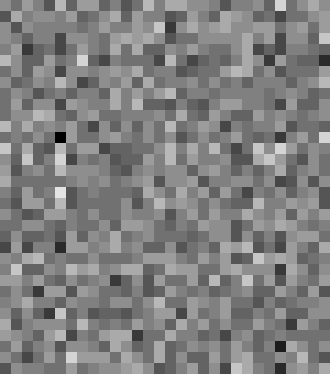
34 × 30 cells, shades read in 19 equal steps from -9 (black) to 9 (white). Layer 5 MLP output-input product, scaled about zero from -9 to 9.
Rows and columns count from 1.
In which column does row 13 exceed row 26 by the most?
11
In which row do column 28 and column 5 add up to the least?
29
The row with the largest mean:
25
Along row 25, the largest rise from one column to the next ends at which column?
27
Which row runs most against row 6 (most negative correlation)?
3
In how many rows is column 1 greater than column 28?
14
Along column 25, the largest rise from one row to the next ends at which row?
7
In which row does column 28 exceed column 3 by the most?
33
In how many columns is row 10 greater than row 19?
12
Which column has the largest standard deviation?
6
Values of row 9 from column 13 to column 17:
2 0 2 4 -2
